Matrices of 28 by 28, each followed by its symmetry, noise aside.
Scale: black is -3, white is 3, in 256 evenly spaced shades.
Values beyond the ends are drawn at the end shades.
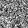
symmetric across the other diagonal.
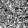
antisymmetric.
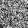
antisymmetric.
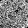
symmetric across the other diagonal.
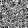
antisymmetric.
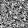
symmetric across the other diagonal.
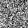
antisymmetric.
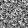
no symmetry.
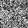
no symmetry.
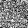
no symmetry.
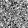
no symmetry.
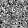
antisymmetric.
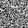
antisymmetric.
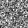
same after a half turn.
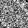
symmetric across the other diagonal.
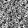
same after a half turn.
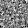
antisymmetric.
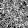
symmetric across the other diagonal.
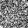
symmetric across the other diagonal.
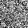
symmetric across the other diagonal.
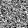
same after a half turn.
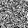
antisymmetric.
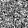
no symmetry.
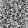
same after a half turn.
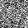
same after a half turn.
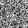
symmetric across the other diagonal.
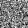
antisymmetric.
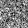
symmetric across the other diagonal.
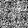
symmetric across the other diagonal.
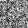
symmetric across the other diagonal.
